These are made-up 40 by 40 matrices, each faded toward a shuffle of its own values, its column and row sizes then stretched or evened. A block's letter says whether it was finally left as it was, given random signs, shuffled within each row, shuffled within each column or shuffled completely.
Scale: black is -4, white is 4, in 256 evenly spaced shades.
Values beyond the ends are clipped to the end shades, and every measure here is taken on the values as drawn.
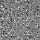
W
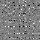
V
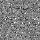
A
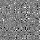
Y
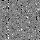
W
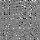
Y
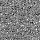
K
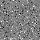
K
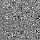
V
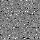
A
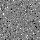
K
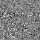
A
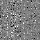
W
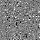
W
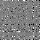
V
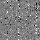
W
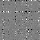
V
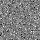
K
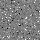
K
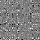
Y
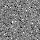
K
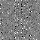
W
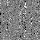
W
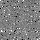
A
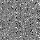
W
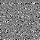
A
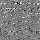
A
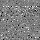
A
